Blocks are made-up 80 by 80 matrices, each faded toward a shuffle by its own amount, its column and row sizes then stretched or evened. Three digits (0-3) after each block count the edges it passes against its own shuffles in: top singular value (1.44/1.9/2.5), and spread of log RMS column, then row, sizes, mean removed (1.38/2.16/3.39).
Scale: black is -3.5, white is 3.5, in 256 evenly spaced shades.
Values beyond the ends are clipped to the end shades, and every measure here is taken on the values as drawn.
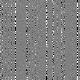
3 3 0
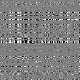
3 1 3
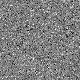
0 0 0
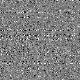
1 1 2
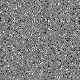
1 0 1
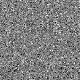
1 0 0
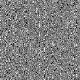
2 2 0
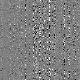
1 3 1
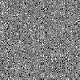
2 1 0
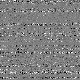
1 0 3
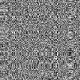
3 2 1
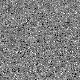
1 0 1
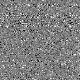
1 0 2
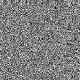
2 1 0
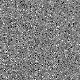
1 1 0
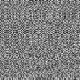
3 0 2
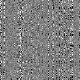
2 3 1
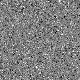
0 0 0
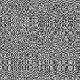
3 1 1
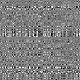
3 1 3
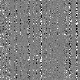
2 3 1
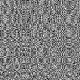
3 1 0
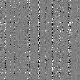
2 3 1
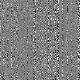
1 3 1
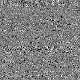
1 0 2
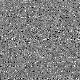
0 0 2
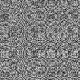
3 0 1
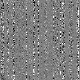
0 3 0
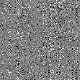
1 2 1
